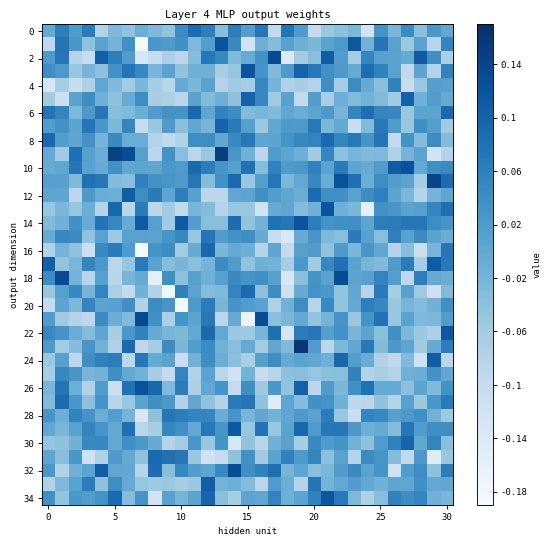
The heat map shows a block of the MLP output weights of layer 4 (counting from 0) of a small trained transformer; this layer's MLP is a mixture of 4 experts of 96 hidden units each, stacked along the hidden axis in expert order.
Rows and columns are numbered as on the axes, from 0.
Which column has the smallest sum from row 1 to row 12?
8
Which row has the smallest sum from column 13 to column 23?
25
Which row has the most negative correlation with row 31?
17
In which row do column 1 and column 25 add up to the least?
5
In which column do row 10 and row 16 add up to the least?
7
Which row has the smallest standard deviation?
10
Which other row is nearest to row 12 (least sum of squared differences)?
3
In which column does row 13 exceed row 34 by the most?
30
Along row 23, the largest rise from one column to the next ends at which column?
19
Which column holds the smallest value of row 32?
26
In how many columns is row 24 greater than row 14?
9
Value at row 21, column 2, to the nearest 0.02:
-0.08
